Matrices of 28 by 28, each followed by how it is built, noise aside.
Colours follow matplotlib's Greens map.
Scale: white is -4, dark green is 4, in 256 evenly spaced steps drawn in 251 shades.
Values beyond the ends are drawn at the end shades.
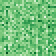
blocks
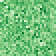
diagonal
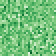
block diagonal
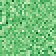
block diagonal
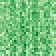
blocks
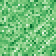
Hankel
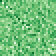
diagonal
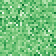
block diagonal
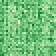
blocks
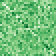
diagonal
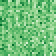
blocks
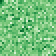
block diagonal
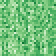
blocks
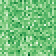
blocks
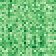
blocks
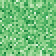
blocks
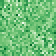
block diagonal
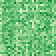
blocks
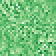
block diagonal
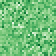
block diagonal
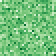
diagonal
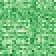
blocks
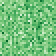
blocks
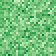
Hankel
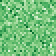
diagonal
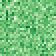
block diagonal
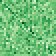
diagonal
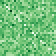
diagonal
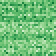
blocks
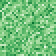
Hankel
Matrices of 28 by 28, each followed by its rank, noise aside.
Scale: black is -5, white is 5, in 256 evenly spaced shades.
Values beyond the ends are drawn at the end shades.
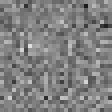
six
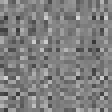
three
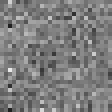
six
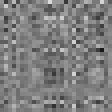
three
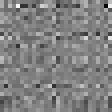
three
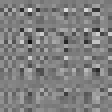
two
